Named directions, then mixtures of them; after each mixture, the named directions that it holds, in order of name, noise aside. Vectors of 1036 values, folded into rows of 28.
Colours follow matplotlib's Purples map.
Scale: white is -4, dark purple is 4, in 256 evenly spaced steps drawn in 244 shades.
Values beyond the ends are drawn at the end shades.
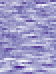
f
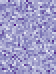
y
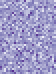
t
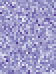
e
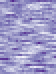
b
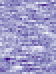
b, e, f.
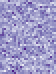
f, t, y.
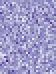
e.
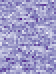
e, f, t.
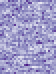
b, y.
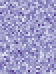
e, t.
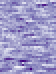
f.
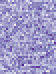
b, e, y.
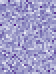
y.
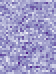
b, e.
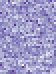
e, f, y.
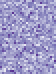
f, t.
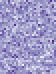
e, f, y.
